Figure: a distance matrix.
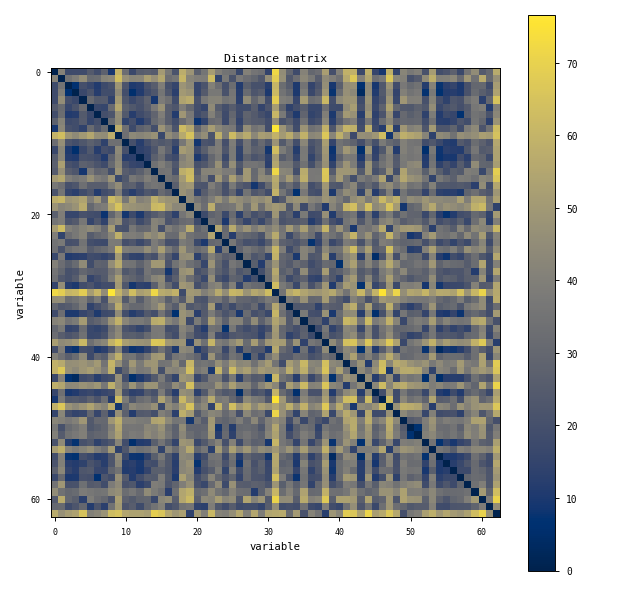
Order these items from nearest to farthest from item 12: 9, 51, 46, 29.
29, 46, 51, 9
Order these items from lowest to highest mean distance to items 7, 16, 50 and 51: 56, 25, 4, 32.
25, 56, 32, 4
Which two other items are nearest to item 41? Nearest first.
44, 32
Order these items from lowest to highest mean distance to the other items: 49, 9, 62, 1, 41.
49, 1, 41, 9, 62
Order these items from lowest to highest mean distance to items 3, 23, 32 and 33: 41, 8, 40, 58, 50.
50, 40, 58, 8, 41
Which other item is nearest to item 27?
40
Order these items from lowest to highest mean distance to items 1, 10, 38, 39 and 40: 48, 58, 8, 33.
33, 58, 48, 8
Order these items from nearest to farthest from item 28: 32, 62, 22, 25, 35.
32, 25, 22, 35, 62
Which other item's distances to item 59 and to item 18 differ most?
31
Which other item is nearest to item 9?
47
